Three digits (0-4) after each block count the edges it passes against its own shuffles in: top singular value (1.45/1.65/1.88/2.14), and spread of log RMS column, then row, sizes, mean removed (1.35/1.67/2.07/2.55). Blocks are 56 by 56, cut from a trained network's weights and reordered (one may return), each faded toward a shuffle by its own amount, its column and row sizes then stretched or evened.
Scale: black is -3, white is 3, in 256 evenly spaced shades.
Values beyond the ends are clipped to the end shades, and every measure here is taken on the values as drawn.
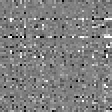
2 3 4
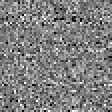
1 1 2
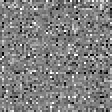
1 3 3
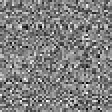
4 1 2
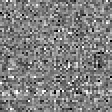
1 1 3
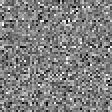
3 0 2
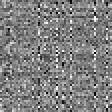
4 4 0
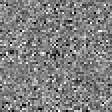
1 0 3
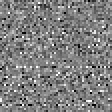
0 0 3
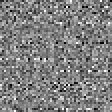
2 0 4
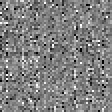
1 4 0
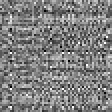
4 2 1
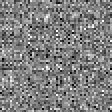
3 3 0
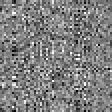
3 3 0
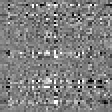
3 3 4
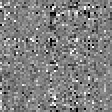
1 4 2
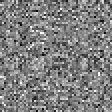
3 1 0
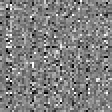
1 4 2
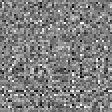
3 1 3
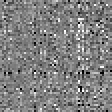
3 4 2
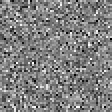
2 1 1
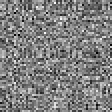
4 0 0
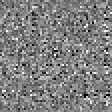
1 2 3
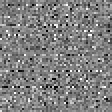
1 0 4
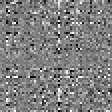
2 4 4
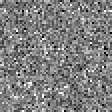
0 0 1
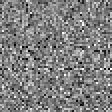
3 2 2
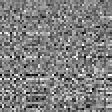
4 0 4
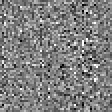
1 3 0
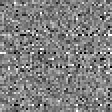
2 1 3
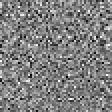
3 1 2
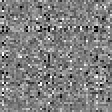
2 3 3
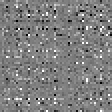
2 4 4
